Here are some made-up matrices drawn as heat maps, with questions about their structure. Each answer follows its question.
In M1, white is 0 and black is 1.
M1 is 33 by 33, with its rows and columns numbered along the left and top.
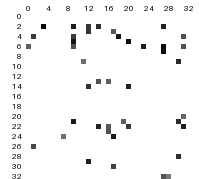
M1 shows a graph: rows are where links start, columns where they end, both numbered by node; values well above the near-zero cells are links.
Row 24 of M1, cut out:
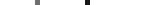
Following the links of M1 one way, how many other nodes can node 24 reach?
3
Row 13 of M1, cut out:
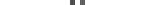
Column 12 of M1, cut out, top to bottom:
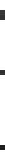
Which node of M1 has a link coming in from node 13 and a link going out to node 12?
node 14
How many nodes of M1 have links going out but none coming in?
11
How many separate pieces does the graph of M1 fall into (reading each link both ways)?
5
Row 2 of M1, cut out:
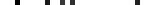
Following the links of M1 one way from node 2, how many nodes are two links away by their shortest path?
4
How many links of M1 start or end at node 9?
7
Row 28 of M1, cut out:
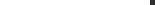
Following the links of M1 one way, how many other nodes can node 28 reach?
2
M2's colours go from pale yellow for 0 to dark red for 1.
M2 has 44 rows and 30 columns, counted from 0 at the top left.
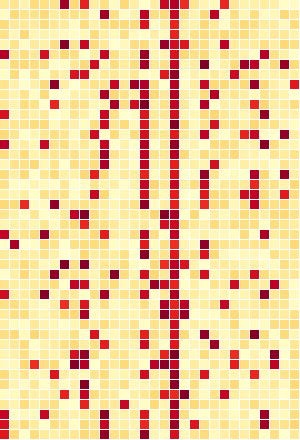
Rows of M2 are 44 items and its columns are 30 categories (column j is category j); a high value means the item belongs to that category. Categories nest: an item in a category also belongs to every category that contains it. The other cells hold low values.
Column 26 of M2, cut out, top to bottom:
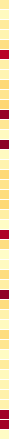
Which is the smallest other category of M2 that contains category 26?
0
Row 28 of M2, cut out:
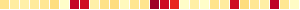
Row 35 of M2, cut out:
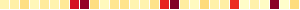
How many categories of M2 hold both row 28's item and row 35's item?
6
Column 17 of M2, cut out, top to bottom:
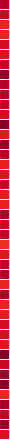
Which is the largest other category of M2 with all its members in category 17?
14
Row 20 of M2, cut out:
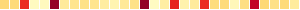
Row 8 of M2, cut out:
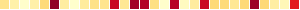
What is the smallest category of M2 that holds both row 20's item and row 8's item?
5
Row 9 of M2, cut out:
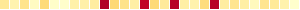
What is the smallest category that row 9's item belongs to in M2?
21
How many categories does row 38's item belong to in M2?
2
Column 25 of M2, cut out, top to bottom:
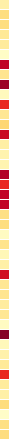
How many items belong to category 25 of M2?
11
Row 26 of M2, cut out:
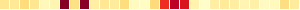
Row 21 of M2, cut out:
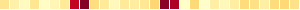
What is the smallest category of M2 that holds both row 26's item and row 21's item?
16
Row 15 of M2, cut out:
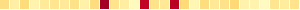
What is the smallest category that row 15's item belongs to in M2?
10
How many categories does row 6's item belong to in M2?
7
